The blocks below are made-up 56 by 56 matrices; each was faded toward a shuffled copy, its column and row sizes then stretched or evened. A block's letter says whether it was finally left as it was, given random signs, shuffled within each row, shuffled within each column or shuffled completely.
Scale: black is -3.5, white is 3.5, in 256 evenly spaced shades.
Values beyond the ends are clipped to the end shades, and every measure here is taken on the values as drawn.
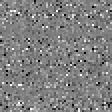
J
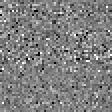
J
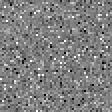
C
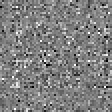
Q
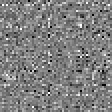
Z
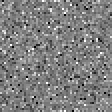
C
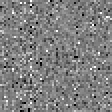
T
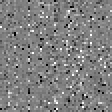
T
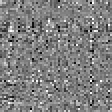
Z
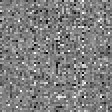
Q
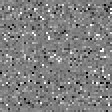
J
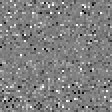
J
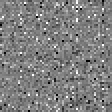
T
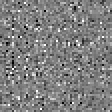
Z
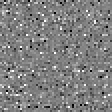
J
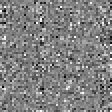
Q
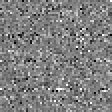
J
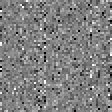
T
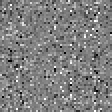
T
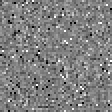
C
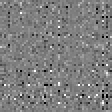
Q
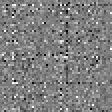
Q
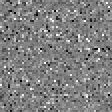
J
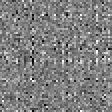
Z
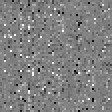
T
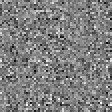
Q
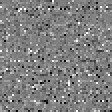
J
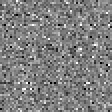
J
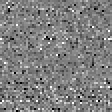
J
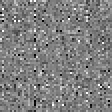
Z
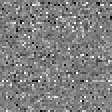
J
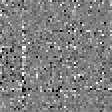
Q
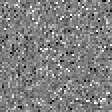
C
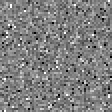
C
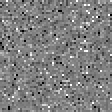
C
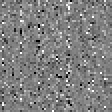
T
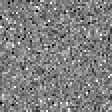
C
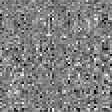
Z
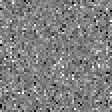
T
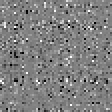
Z
